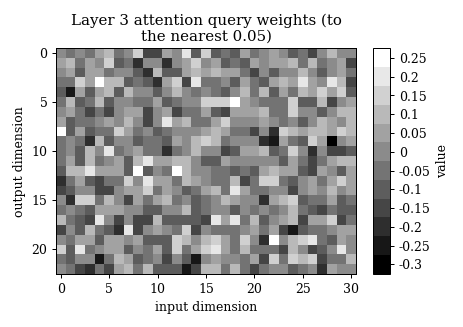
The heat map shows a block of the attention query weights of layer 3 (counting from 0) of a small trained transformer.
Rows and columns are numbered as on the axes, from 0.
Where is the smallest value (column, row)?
28, 9
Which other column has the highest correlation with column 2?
12
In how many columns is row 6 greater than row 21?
14
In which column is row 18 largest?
7
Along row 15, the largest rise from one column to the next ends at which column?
2
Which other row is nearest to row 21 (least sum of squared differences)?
19
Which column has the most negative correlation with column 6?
20
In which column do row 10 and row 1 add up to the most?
5
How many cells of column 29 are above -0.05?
17
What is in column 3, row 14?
0
